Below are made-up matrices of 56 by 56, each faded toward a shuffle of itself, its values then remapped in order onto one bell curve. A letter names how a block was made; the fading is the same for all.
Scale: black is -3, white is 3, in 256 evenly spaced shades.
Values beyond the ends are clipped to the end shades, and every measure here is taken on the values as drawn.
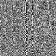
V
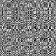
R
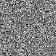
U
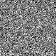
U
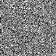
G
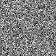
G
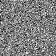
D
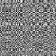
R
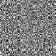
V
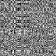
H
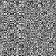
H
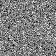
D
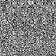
V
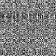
H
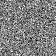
D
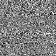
U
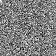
D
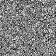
G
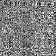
V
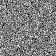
D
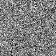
G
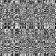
R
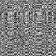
R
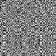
H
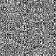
V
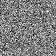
D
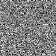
U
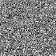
U
